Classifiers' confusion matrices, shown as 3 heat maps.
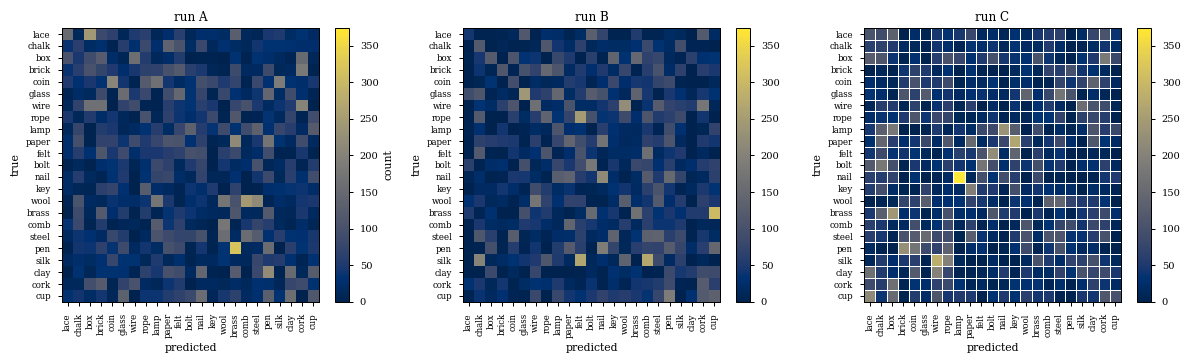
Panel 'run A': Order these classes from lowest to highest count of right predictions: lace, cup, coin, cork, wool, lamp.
lamp, cork, cup, lace, wool, coin
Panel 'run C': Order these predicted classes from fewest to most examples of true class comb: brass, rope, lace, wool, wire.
brass, wire, lace, rope, wool
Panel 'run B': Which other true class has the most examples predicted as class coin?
steel
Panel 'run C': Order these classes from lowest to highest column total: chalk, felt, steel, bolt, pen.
pen, felt, bolt, steel, chalk
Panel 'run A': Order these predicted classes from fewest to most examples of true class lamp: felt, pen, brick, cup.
pen, brick, felt, cup
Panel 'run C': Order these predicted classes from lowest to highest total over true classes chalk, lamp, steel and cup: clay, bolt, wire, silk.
silk, bolt, clay, wire
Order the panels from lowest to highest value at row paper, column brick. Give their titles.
run C, run B, run A
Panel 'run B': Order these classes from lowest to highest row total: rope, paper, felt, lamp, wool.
lamp, felt, wool, paper, rope
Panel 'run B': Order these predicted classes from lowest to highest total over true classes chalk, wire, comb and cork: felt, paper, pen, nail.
nail, felt, pen, paper
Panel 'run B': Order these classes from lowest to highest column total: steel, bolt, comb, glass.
glass, bolt, steel, comb
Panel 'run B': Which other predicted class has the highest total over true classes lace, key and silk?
comb
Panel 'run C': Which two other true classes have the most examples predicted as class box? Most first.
brass, lamp
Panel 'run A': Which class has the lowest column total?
key
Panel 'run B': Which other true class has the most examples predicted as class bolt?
brass
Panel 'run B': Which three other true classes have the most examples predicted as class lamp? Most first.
glass, nail, brick
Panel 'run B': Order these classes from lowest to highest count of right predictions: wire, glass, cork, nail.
cork, wire, nail, glass
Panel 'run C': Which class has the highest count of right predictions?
paper
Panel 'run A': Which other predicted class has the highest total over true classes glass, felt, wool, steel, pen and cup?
brass
